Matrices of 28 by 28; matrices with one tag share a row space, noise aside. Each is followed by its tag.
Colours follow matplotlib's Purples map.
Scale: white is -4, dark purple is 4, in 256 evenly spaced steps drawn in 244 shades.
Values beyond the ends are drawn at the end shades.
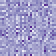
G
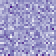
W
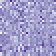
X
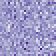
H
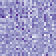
G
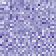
W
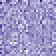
X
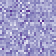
X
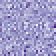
H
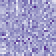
G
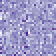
X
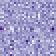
W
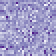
G
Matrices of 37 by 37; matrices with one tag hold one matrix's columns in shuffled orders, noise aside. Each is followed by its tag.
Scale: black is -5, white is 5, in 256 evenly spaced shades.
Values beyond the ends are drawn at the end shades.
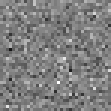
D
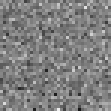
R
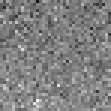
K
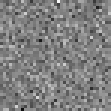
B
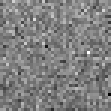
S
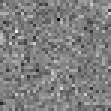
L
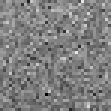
S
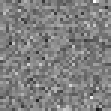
B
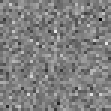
L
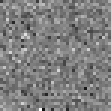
R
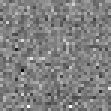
D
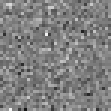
R
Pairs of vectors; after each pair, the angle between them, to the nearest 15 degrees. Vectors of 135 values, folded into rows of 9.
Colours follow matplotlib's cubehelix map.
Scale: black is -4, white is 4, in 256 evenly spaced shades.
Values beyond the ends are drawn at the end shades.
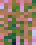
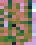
60 degrees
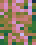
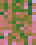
165 degrees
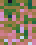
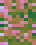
105 degrees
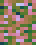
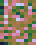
30 degrees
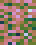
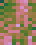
90 degrees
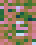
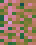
90 degrees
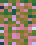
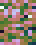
120 degrees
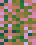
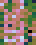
135 degrees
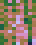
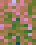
120 degrees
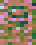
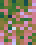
105 degrees
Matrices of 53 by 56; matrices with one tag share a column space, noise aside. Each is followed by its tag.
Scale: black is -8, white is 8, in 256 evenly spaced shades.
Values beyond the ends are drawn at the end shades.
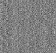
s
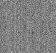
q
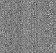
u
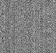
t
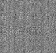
q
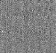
q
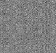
u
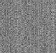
s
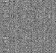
t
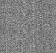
u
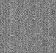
s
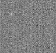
u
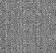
u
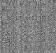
q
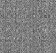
t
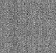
s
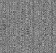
s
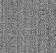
s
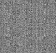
s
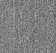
t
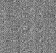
t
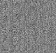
q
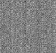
u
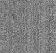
q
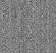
t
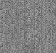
u
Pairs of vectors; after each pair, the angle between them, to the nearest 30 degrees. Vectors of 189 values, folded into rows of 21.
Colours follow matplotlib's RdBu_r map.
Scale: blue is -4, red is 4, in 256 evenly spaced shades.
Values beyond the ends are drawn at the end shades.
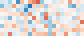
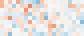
150 degrees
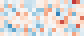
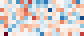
90 degrees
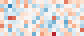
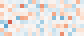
90 degrees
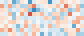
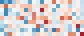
90 degrees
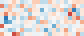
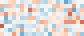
30 degrees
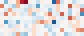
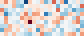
120 degrees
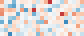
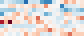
120 degrees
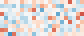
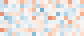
30 degrees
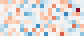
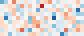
120 degrees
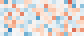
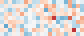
30 degrees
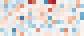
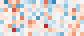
120 degrees
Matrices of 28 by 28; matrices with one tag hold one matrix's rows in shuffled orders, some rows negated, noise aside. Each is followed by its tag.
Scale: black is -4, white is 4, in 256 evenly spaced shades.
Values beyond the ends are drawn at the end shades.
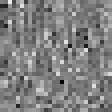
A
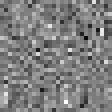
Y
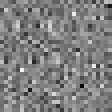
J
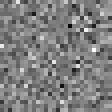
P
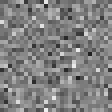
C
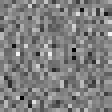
J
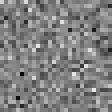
P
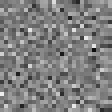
P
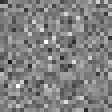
C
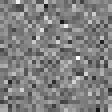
C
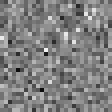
C
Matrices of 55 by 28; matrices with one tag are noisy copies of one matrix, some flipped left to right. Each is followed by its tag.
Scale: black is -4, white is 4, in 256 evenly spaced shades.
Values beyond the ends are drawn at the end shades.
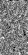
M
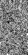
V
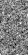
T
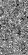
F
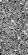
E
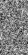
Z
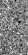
V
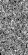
E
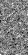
T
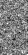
T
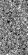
V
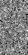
Z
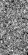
E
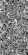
E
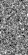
T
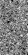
V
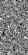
M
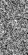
E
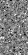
M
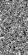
M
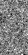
Z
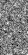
T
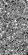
E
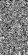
M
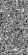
Z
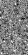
F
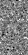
M
